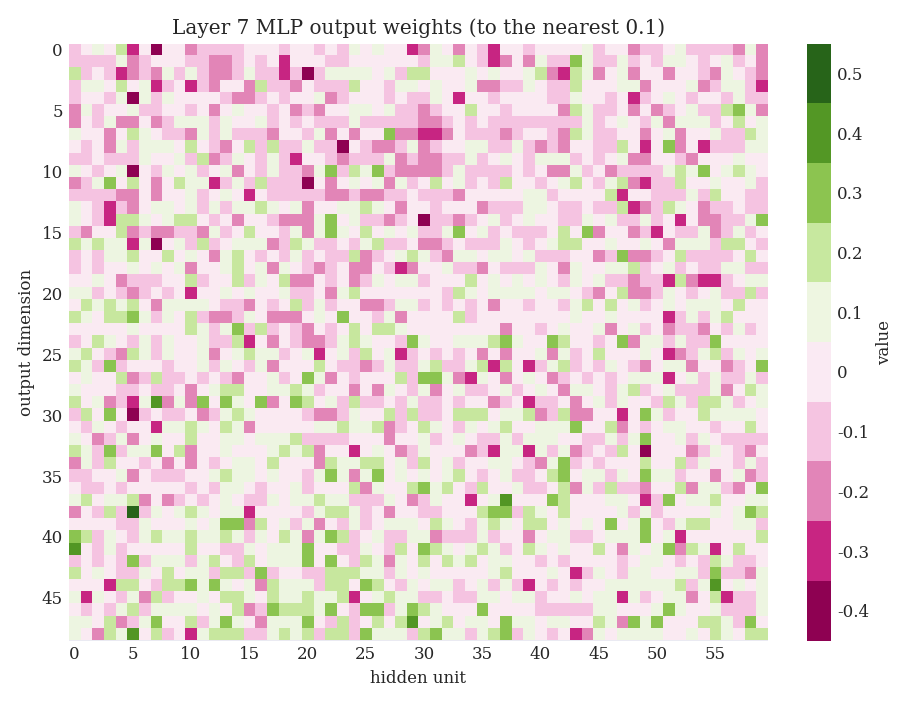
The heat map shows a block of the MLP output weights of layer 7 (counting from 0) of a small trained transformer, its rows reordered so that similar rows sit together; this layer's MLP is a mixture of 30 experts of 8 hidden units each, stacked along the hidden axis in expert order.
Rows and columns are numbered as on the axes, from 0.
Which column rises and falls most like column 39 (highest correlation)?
36
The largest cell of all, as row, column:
38, 5
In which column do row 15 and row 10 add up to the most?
22
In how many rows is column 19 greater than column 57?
21
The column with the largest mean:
14
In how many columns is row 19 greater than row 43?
15
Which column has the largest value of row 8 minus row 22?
51
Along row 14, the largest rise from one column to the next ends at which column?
4
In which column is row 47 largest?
29
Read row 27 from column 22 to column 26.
-0.2 0 -0.1 0 0
